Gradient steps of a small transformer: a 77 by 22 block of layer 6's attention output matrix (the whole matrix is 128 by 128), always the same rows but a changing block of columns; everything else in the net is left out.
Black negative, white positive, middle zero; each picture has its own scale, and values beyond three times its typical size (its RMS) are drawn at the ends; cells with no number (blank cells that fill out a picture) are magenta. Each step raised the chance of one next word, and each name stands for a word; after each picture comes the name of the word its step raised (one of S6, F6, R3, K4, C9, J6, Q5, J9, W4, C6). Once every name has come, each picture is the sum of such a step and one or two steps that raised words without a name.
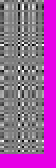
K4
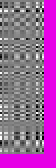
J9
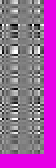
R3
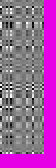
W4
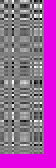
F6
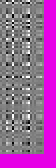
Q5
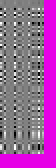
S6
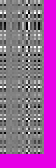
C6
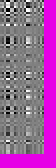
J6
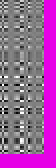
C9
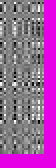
Q5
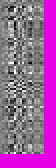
W4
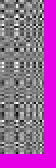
F6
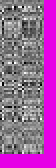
W4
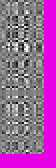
C6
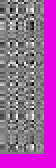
Q5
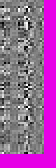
W4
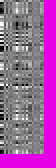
K4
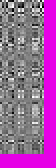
J6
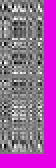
J9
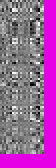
J6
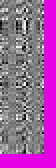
C6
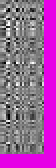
F6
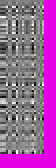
W4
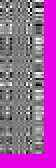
J6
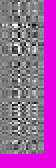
R3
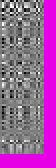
J6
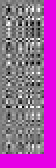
W4
